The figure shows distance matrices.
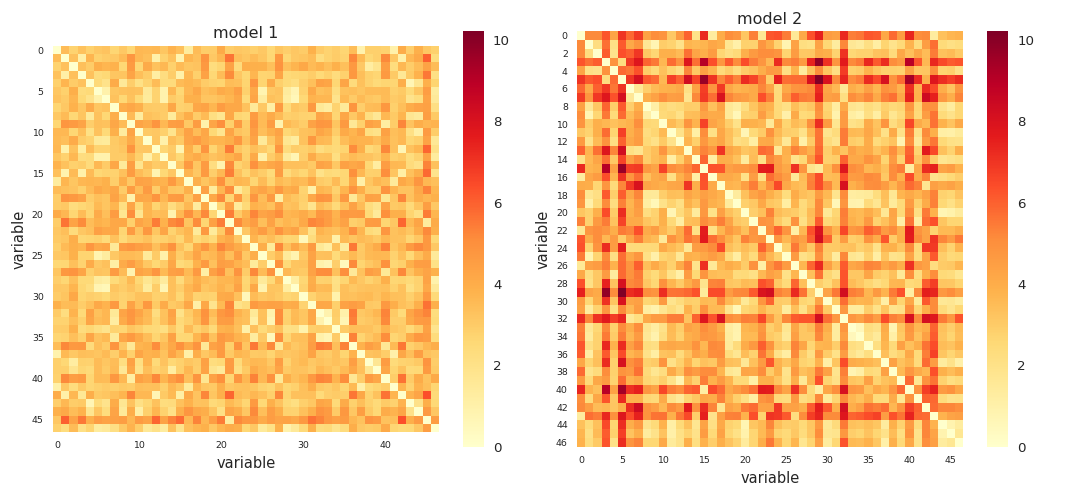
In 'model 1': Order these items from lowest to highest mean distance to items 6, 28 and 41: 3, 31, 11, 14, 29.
29, 11, 3, 14, 31
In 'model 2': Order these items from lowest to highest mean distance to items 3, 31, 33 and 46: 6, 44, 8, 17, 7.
8, 44, 17, 6, 7
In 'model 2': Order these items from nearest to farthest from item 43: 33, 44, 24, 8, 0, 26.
0, 26, 44, 8, 33, 24
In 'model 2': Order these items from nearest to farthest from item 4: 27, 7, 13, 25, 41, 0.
27, 25, 41, 0, 13, 7
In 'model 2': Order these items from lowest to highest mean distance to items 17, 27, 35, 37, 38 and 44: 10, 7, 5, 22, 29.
10, 22, 29, 7, 5
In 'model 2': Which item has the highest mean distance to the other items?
5
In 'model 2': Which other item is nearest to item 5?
3
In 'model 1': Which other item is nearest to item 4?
43
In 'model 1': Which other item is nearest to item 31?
17
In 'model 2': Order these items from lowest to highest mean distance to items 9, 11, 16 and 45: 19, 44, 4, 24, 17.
44, 19, 4, 24, 17
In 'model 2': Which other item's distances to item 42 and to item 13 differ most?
7
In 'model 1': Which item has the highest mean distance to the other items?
45
